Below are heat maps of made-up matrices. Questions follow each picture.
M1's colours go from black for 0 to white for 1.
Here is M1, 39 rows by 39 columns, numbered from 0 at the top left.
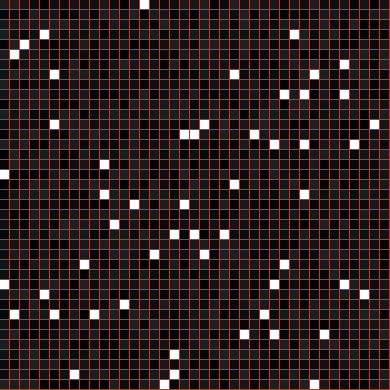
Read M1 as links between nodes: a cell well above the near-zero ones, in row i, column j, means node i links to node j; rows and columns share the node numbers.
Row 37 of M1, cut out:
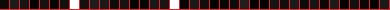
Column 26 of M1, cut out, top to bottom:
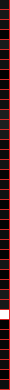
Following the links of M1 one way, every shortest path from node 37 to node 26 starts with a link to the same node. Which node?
node 7
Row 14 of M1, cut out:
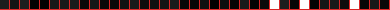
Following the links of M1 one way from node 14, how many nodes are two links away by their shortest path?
2
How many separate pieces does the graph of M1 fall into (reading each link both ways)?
3
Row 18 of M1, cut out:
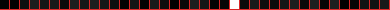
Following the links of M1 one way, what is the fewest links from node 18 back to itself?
6
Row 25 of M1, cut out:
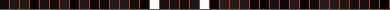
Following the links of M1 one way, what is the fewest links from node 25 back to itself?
3
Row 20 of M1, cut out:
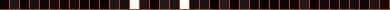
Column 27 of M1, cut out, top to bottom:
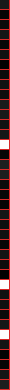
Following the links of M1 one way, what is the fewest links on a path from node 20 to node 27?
6
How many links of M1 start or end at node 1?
2
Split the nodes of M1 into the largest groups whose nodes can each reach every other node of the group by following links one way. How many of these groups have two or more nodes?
1
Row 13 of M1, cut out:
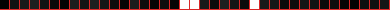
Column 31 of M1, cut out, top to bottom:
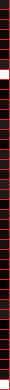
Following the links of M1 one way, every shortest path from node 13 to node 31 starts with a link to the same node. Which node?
node 19
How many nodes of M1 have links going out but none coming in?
4
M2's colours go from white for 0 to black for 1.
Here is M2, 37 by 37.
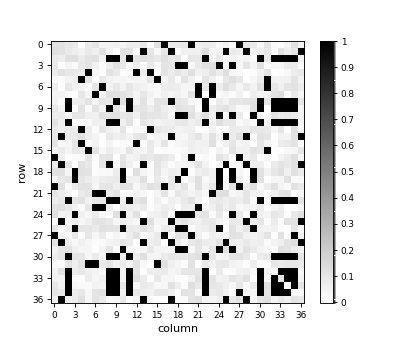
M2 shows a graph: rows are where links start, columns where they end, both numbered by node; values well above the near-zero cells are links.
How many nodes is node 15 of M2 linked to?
2
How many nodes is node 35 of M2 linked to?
10
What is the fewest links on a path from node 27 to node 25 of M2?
4
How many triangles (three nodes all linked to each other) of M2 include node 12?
1
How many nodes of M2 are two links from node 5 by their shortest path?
3
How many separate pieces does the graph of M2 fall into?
2
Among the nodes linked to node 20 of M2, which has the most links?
node 24
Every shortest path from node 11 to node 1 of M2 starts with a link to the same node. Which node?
node 8
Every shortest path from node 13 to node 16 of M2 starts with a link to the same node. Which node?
node 17
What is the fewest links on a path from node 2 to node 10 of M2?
5
